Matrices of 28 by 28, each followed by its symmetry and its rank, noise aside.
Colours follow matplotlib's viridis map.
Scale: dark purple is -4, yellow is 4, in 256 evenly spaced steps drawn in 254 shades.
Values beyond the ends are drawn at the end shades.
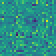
no symmetry, rank six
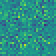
antisymmetric, rank six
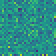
no symmetry, rank five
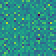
no symmetry, rank five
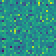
antisymmetric, rank six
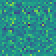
no symmetry, rank seven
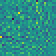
antisymmetric, rank six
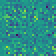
antisymmetric, rank six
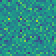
no symmetry, rank five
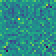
symmetric, rank seven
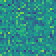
no symmetry, rank seven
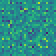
symmetric, rank five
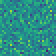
no symmetry, rank seven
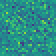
antisymmetric, rank six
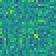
symmetric, rank five
